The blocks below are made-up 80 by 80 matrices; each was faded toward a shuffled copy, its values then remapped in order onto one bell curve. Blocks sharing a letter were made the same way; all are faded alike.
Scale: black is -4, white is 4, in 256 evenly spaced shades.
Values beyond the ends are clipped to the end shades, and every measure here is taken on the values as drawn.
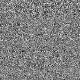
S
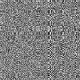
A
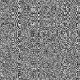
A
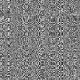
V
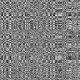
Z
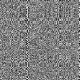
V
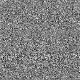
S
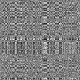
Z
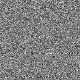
S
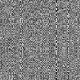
V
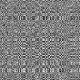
Z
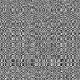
Z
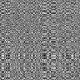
Z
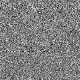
S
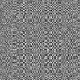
Z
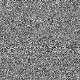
S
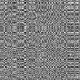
Z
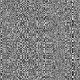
V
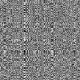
V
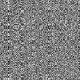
A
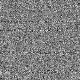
S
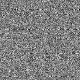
S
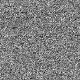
S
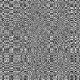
Z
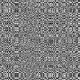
Z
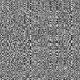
V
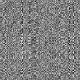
V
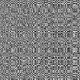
Z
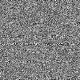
S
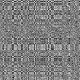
Z
